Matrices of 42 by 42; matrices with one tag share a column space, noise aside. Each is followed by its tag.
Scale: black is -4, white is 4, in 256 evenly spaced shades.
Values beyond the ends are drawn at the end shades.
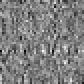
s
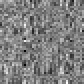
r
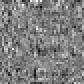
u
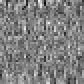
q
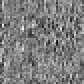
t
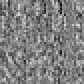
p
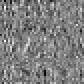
u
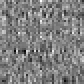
s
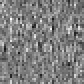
t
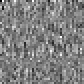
u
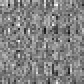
r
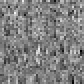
s
